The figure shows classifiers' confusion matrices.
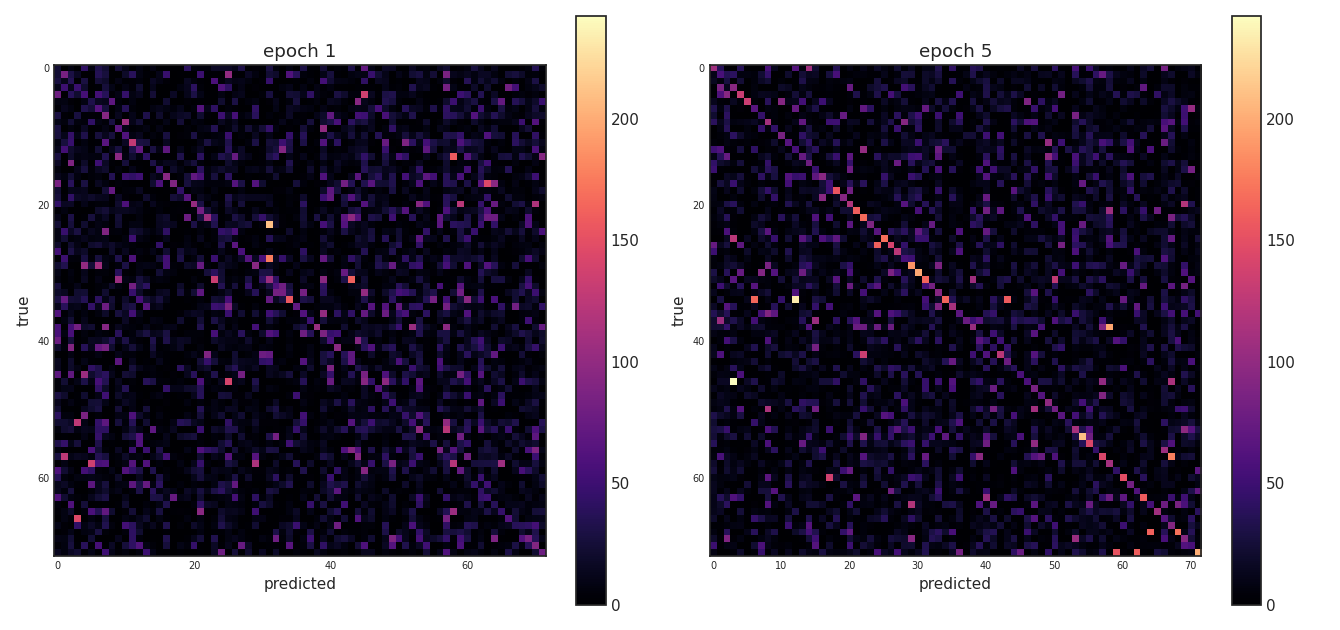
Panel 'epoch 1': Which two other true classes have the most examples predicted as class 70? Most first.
20, 56
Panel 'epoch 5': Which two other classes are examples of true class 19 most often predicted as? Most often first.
16, 40
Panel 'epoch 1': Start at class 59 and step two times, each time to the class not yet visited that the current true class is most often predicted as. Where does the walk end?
4
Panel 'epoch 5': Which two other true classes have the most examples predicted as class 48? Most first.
57, 38
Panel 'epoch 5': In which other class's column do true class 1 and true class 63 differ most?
40
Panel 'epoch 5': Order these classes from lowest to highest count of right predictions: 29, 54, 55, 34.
55, 34, 29, 54
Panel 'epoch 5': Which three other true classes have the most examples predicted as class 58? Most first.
38, 21, 63
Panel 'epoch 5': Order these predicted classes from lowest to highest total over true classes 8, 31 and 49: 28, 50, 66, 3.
3, 66, 50, 28
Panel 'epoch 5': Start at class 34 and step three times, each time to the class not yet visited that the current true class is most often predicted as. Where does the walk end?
67
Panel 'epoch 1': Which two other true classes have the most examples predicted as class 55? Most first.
34, 16
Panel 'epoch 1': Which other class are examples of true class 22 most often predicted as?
43
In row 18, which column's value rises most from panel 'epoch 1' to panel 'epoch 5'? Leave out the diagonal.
20
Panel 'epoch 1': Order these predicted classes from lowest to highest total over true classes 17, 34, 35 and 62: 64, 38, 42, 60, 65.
38, 65, 42, 60, 64
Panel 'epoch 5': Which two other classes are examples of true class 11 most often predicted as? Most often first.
49, 66
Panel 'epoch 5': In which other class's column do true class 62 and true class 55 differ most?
47
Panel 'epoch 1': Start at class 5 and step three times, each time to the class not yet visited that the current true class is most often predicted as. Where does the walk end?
0
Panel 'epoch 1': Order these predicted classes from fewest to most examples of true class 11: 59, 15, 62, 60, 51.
15, 62, 60, 59, 51
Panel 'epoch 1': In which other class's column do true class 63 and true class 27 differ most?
17
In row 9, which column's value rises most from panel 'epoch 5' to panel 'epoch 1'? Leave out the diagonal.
39
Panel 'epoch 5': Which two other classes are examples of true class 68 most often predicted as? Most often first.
64, 20
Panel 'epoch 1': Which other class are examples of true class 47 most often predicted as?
53
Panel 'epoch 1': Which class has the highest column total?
57
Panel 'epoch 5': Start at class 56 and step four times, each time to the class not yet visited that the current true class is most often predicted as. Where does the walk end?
15
